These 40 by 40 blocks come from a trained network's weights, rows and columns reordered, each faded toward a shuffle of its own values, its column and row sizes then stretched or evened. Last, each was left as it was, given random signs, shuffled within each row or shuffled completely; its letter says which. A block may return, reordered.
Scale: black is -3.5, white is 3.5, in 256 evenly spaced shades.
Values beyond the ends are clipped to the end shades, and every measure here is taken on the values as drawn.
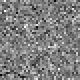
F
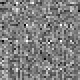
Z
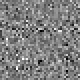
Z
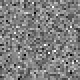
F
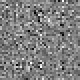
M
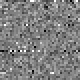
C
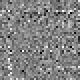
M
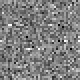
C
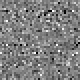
C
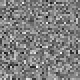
Z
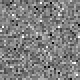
F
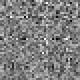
Z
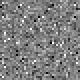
F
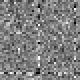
Z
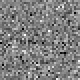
F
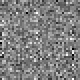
M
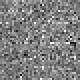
M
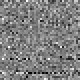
C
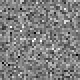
F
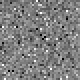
F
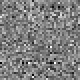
M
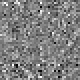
M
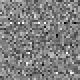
C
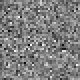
C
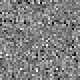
C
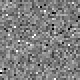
F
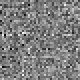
M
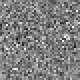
C
